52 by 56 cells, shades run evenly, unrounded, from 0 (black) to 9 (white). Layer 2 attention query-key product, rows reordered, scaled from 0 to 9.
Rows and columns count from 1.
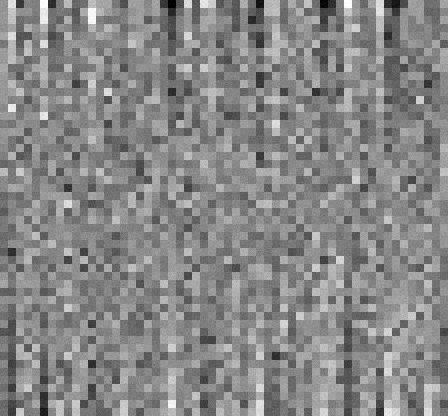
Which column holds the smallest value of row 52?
6
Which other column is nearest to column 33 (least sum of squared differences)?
50
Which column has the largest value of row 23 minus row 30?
45
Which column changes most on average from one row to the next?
9
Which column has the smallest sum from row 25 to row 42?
2
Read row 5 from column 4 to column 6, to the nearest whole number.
3 5 5
